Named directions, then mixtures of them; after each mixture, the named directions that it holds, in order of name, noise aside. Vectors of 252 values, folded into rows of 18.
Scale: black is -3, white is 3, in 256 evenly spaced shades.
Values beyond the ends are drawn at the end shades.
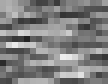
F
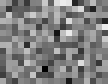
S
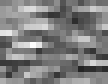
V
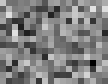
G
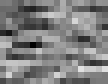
V.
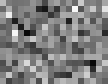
G.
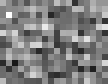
G, S, V.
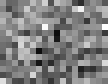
F, S, V.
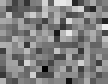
S.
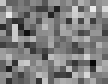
G.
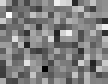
G, S.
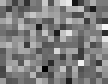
S.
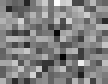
F, S.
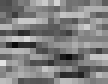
F.
